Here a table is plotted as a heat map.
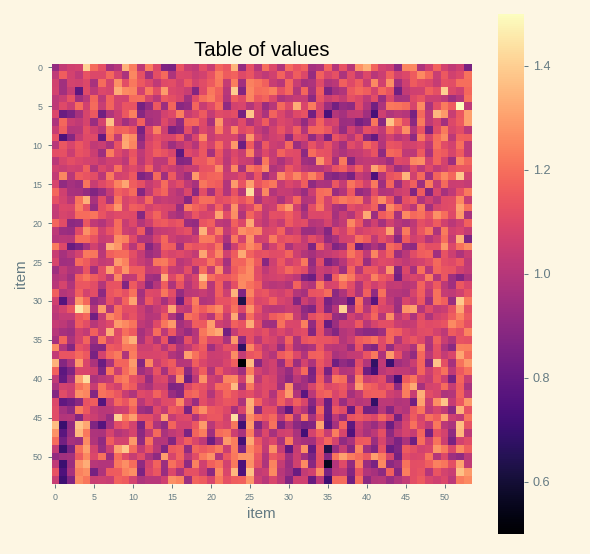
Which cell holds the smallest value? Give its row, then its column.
38, 24
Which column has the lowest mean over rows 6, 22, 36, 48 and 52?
24
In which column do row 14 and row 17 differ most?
41
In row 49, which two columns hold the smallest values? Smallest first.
35, 1
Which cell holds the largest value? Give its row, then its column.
5, 52
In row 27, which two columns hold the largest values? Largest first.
19, 14
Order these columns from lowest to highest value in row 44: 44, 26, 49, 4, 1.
26, 1, 44, 49, 4
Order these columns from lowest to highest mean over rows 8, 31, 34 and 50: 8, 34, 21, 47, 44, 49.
44, 49, 47, 34, 8, 21
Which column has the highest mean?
25
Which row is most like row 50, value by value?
27
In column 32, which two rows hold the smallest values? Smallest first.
47, 42
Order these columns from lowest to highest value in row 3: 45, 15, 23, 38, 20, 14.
45, 15, 38, 20, 14, 23
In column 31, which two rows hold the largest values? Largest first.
5, 14
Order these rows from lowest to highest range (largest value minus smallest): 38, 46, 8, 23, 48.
8, 23, 48, 46, 38
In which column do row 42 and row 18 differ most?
42
